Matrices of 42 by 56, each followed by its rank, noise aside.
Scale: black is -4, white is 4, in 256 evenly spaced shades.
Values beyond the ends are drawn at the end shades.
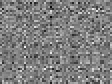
five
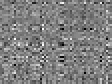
four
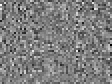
seven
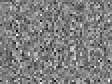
seven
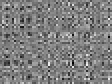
four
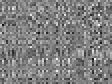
four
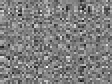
seven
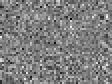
six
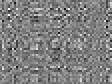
four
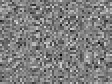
seven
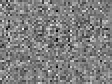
seven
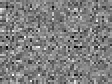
five
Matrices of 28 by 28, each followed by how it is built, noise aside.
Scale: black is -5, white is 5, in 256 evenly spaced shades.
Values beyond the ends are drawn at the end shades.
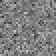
repeating rows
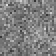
smooth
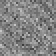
Toeplitz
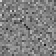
diagonal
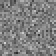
noise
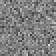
noise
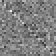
diagonal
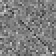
diagonal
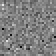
sparse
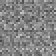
repeating columns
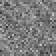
Toeplitz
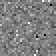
sparse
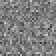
repeating columns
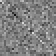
diagonal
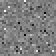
sparse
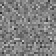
repeating columns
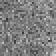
smooth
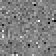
sparse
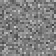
repeating rows
